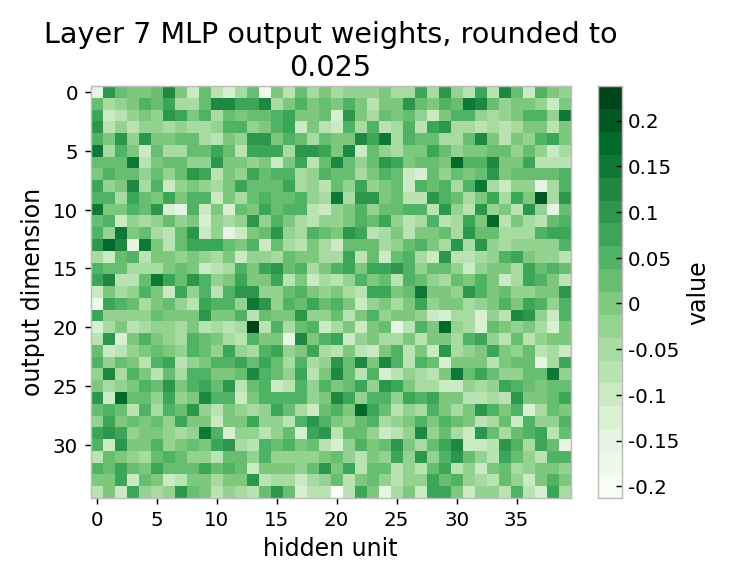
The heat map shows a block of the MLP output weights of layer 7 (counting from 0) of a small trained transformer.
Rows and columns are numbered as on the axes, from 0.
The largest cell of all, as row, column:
20, 13
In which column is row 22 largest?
29
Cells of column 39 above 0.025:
14
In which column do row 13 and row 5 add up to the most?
0
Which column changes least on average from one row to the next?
26
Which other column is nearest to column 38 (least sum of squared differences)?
7
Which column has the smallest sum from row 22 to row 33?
31
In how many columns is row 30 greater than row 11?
21
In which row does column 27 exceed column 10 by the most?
17
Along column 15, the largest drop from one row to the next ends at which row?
6
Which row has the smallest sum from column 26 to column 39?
19
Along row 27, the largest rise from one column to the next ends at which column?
22
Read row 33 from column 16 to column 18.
-0.05 -0.1 -0.05
